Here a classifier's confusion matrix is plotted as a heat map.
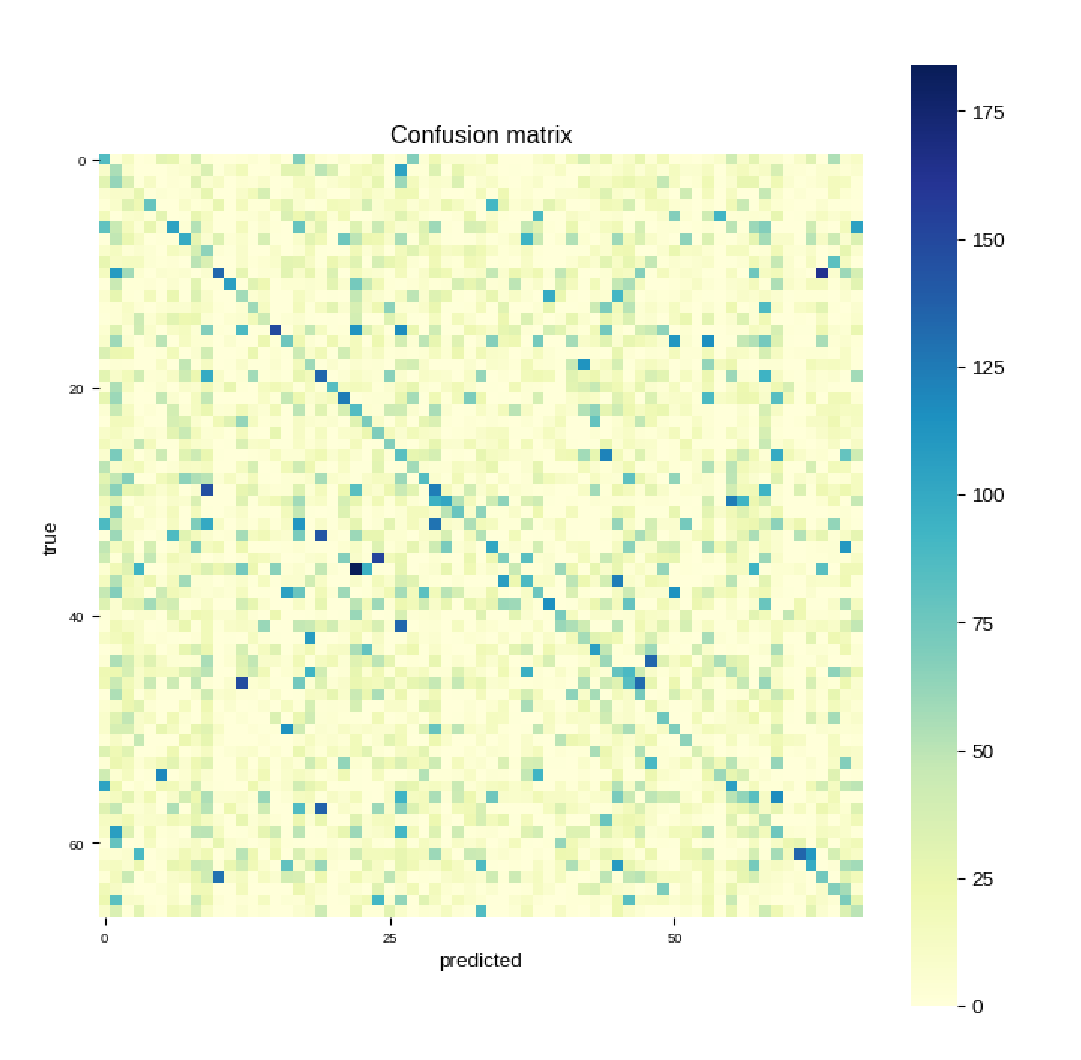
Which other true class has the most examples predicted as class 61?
33
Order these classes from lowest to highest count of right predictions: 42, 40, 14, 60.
60, 14, 42, 40
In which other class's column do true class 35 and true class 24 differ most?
37
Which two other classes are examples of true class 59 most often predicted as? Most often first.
1, 26
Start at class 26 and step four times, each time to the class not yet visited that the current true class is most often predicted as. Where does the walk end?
45
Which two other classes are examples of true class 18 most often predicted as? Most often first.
42, 53
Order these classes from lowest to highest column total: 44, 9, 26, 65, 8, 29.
65, 44, 8, 29, 9, 26
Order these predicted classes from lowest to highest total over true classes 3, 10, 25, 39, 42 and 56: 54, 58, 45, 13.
54, 13, 45, 58
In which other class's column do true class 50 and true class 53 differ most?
16
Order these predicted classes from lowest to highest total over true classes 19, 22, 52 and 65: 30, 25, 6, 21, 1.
30, 21, 6, 25, 1
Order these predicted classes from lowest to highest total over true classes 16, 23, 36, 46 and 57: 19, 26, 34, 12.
34, 26, 19, 12
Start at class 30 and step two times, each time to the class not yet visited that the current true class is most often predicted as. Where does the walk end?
0
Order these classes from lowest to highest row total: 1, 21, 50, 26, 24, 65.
24, 1, 65, 50, 21, 26
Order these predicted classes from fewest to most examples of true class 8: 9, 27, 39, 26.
39, 26, 27, 9
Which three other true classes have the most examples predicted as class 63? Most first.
10, 36, 16
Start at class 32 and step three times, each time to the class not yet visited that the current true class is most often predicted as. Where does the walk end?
64
